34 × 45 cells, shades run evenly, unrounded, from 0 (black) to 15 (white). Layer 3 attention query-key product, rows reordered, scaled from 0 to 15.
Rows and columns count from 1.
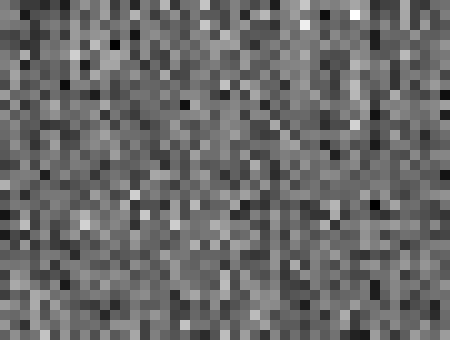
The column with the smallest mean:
38
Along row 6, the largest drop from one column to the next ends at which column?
4
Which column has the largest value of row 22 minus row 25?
15
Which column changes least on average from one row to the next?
32
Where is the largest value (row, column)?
2, 36
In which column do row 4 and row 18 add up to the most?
16
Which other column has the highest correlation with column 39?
25
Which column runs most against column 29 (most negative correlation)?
28
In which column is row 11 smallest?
19
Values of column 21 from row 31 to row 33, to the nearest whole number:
4 5 7
